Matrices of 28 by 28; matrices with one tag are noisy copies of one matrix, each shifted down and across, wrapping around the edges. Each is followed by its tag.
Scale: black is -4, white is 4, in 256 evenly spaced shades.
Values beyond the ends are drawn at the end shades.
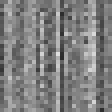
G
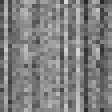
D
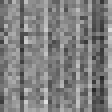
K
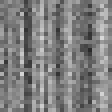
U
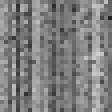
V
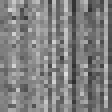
D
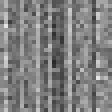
K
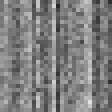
G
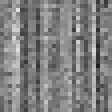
G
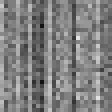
K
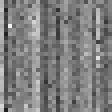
G
